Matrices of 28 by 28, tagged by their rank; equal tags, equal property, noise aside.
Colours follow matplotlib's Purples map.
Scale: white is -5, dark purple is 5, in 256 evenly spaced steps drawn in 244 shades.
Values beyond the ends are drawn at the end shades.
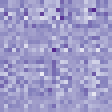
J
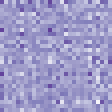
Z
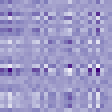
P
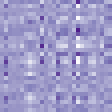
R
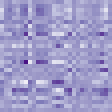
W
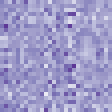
Z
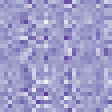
W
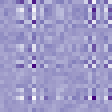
P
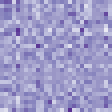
W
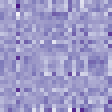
W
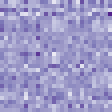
W
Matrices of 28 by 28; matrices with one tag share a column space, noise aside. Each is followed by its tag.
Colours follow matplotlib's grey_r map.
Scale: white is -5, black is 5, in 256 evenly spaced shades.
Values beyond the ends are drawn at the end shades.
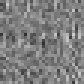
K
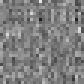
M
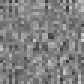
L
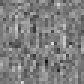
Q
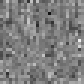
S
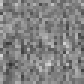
Q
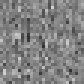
K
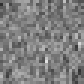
L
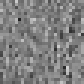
M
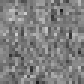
M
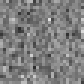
M
